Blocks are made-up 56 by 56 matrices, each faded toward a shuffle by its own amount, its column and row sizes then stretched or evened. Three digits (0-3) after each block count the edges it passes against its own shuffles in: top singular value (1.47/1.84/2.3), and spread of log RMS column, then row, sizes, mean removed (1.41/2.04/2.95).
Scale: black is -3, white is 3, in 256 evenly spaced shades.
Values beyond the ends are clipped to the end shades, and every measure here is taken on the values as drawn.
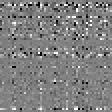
1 2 3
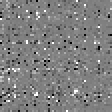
0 2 2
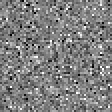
0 1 1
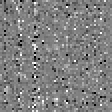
0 2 0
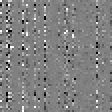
1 3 1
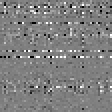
2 1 3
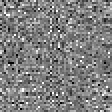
2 1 0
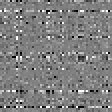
3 2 3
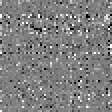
0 2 2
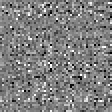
1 2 2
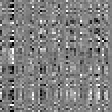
3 3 1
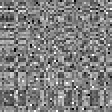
3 0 0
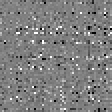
0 2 2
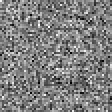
1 0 0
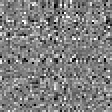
2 1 2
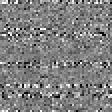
2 0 3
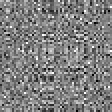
3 1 1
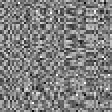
3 0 0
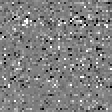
0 1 2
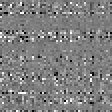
0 2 3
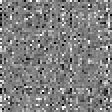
2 2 1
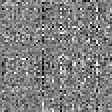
2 2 2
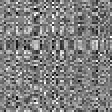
3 3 1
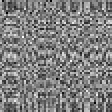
3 1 1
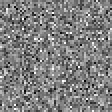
1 1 0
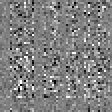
0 3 2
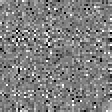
2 1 1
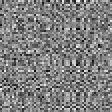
3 1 2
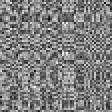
3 0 0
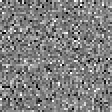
2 0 1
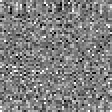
2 0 0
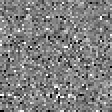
0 0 2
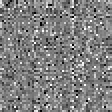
2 1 0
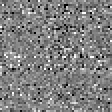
0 1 2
